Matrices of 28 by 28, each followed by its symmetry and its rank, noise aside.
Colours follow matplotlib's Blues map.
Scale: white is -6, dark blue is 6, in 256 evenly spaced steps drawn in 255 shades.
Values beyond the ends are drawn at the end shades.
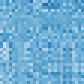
antisymmetric, rank four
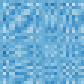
symmetric, rank two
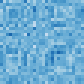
symmetric, rank three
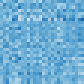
no symmetry, rank three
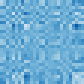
symmetric, rank two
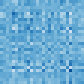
symmetric, rank two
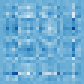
antisymmetric, rank two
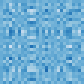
antisymmetric, rank two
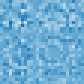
antisymmetric, rank four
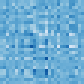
antisymmetric, rank two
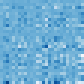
no symmetry, rank three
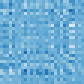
antisymmetric, rank two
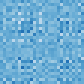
symmetric, rank three
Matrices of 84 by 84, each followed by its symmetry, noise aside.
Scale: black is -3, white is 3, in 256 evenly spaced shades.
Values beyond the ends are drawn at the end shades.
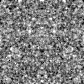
mirrored left to right.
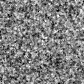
no symmetry.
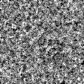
symmetric.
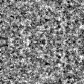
mirrored top to bottom.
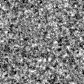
antisymmetric.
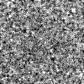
symmetric across the other diagonal.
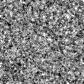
symmetric across the other diagonal.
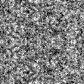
mirrored top to bottom.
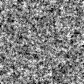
no symmetry.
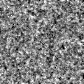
no symmetry.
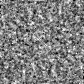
same after a half turn.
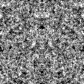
mirrored left to right.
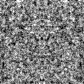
mirrored left to right.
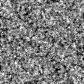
same after a half turn.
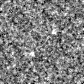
symmetric.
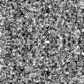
mirrored top to bottom.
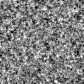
no symmetry.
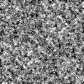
symmetric.
